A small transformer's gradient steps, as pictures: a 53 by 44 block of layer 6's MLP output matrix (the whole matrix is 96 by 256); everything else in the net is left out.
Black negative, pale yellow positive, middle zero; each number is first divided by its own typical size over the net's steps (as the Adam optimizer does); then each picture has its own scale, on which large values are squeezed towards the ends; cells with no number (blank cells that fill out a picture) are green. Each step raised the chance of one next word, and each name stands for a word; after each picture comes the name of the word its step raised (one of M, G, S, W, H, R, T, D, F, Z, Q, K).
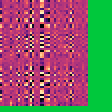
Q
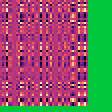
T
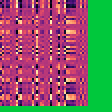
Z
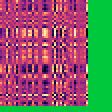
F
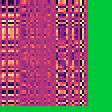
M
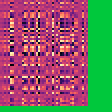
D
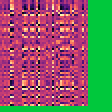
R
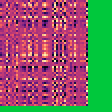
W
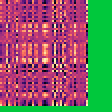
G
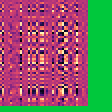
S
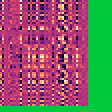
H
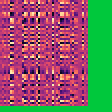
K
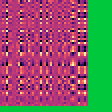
D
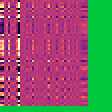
W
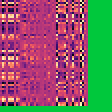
T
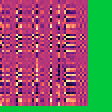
Q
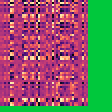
T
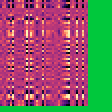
Z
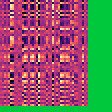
H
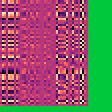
K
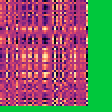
H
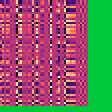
M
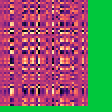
S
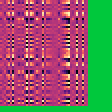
K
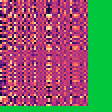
R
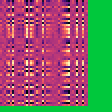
M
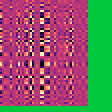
D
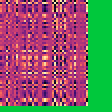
T
